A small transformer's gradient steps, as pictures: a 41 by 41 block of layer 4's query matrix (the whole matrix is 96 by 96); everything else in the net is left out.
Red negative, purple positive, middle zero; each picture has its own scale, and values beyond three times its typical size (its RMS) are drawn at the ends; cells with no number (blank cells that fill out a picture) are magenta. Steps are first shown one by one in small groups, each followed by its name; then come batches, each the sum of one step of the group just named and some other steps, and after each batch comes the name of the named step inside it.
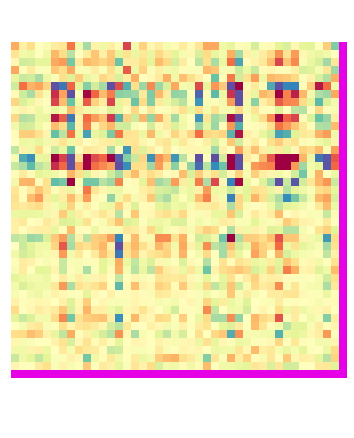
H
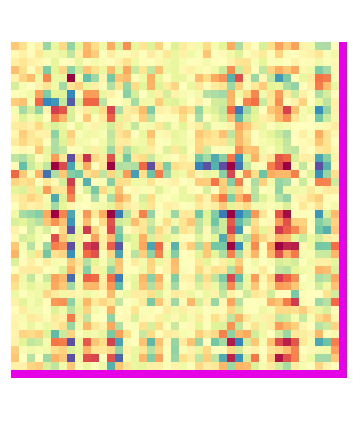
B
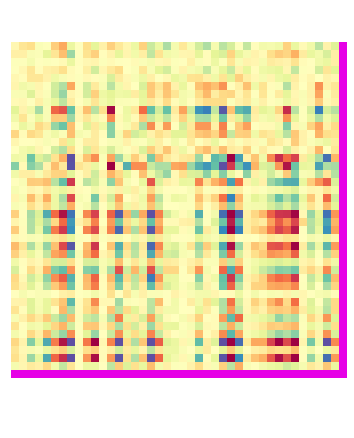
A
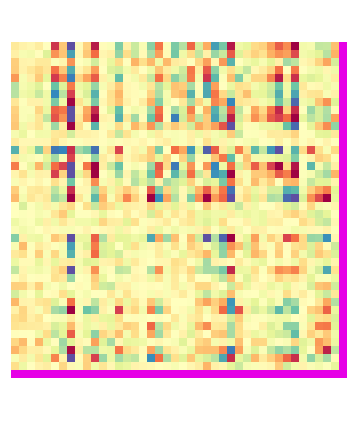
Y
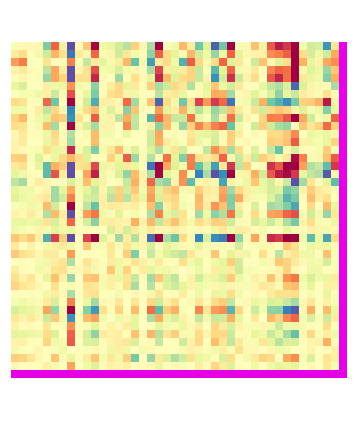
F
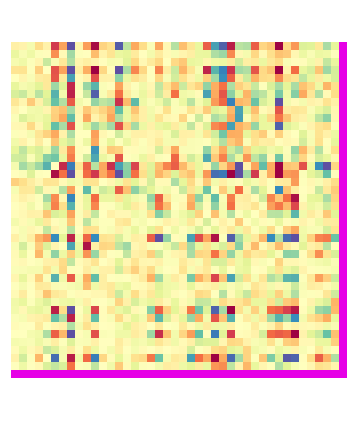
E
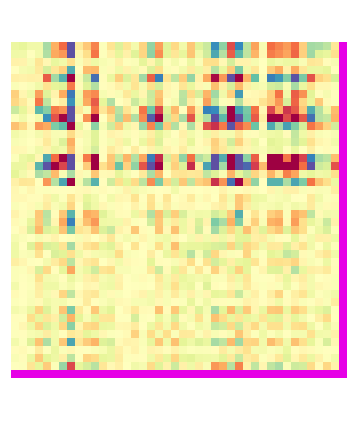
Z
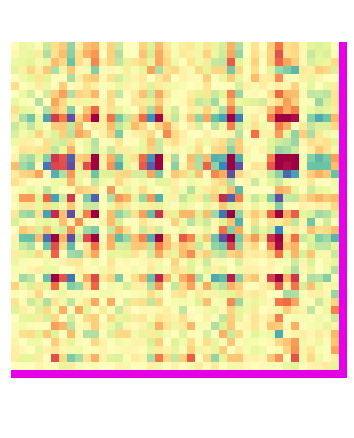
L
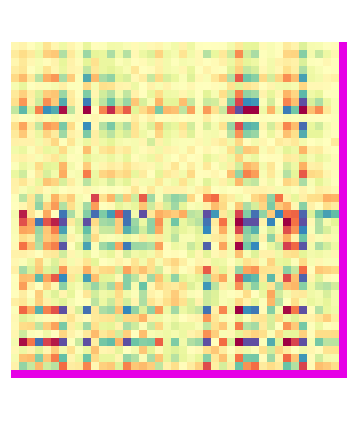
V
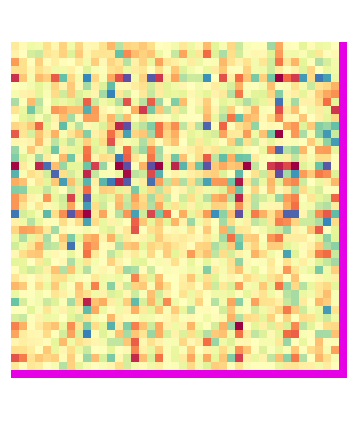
L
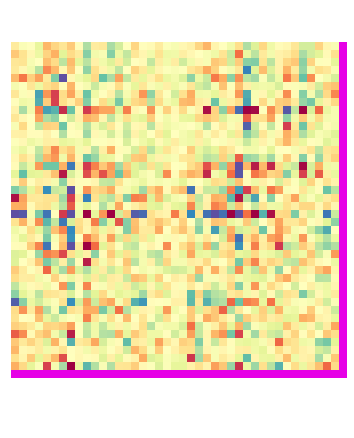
V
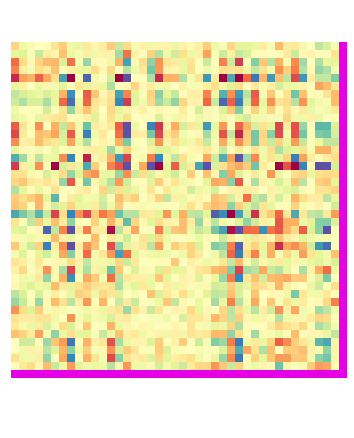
B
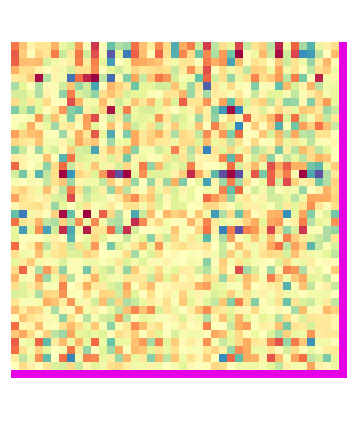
Y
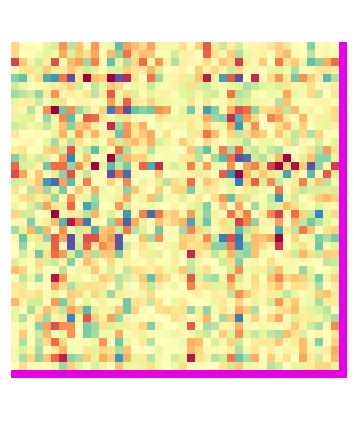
L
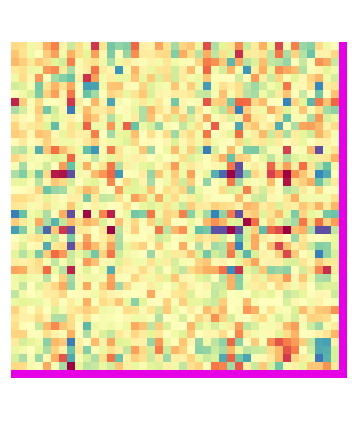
E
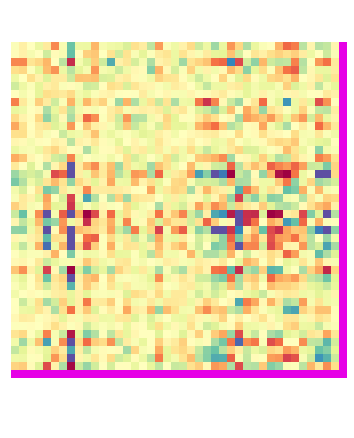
F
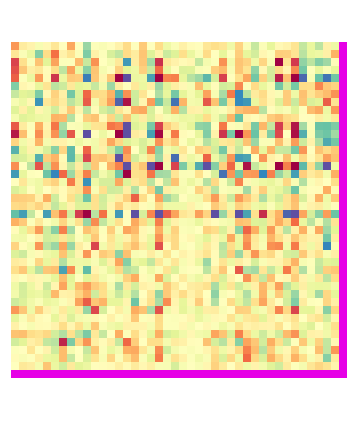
H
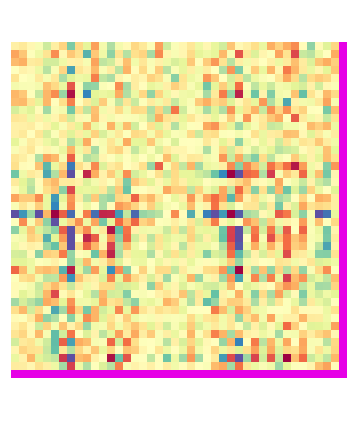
F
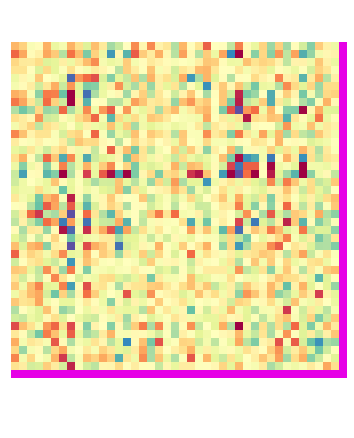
V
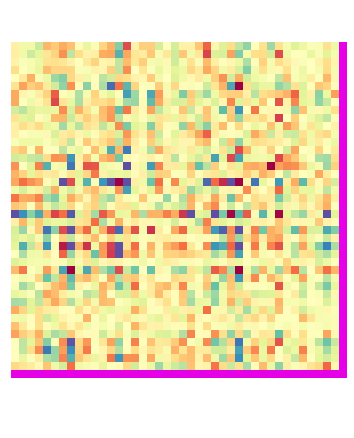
H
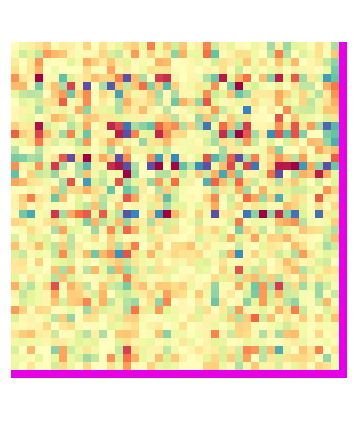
H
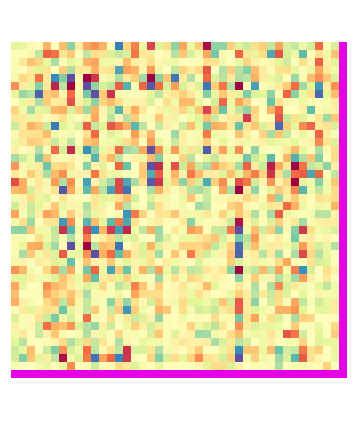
E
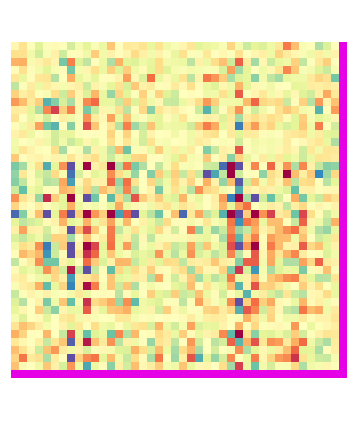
B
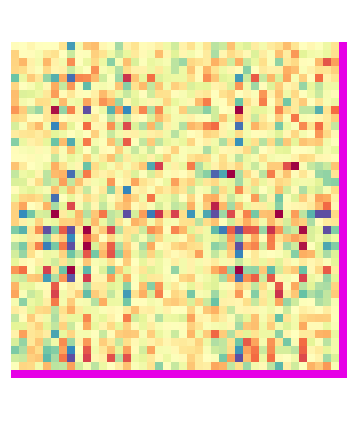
F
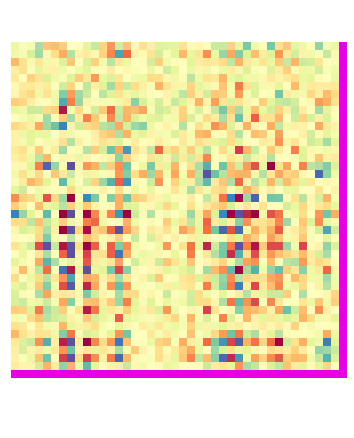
A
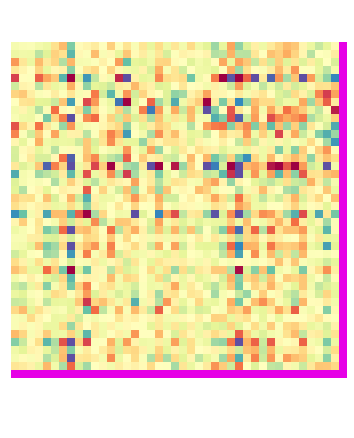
Z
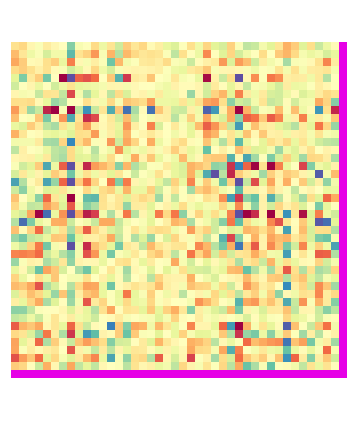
Y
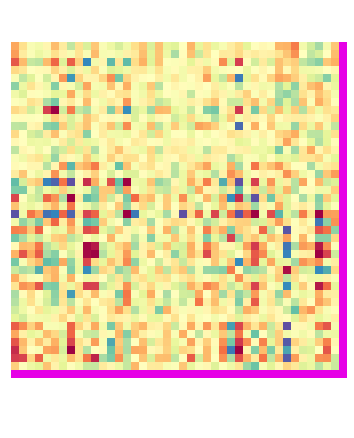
Y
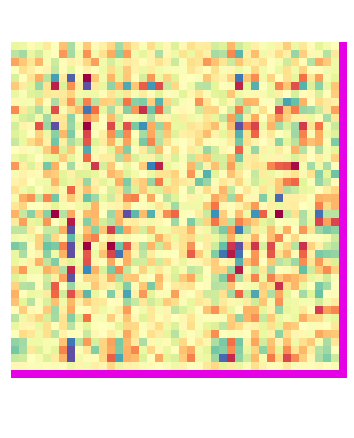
L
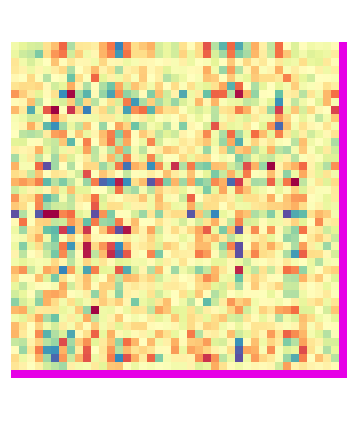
E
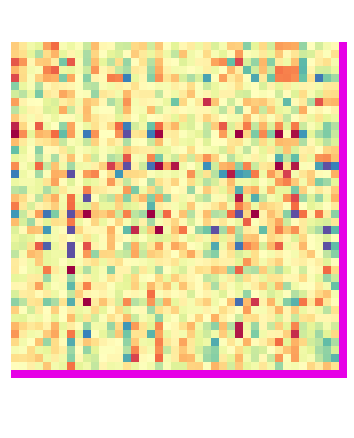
E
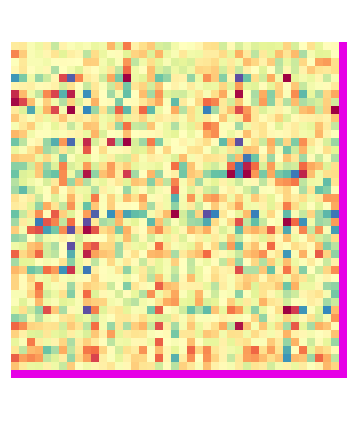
V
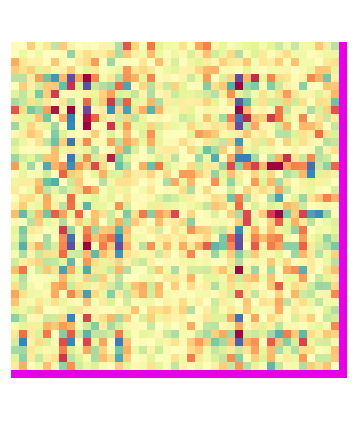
H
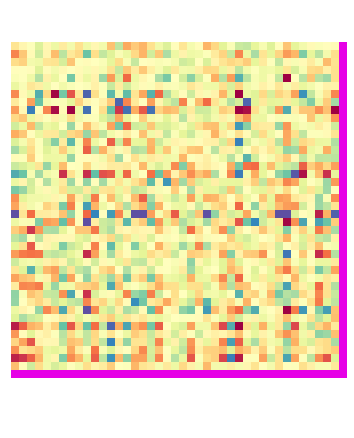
V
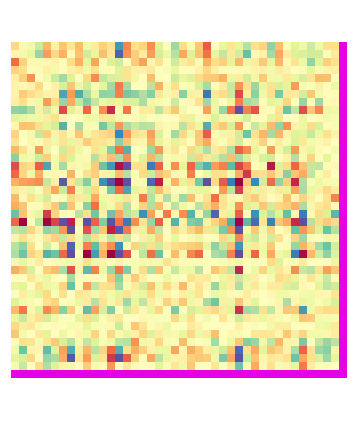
V
